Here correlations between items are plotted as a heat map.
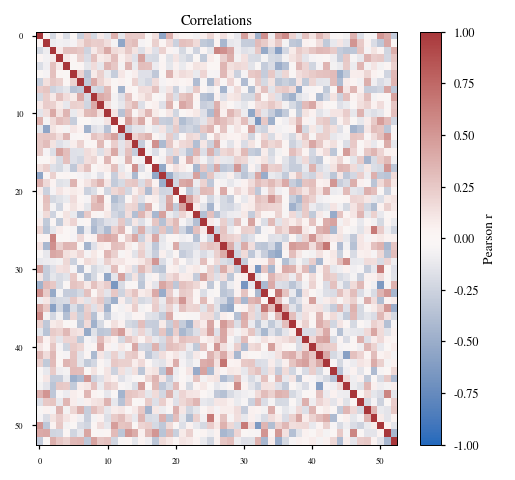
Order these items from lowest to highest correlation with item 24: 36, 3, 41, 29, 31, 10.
3, 10, 41, 36, 29, 31
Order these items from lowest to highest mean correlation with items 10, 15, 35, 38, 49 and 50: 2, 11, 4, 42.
2, 4, 42, 11
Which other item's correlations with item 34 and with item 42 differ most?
27
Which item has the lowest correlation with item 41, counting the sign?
45
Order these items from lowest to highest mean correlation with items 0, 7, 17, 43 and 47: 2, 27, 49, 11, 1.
49, 27, 2, 11, 1
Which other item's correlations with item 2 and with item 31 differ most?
10
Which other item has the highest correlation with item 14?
17
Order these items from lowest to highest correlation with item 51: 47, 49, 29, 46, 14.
49, 47, 29, 14, 46
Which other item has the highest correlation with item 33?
35
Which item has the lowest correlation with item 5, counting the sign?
44
